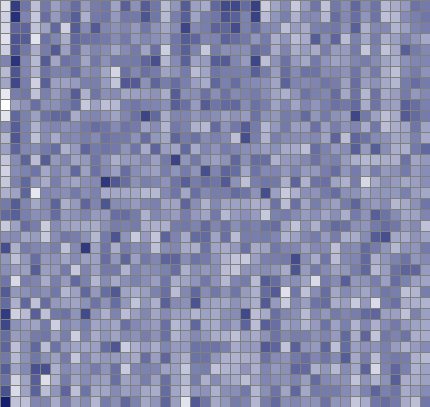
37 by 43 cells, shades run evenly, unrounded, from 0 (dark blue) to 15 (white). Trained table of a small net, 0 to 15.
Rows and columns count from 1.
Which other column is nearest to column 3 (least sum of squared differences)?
10
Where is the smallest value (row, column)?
37, 1
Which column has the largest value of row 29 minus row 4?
2
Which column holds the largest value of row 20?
27
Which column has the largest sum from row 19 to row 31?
26
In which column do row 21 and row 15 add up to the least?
18
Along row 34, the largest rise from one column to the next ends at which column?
38
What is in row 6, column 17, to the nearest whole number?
10
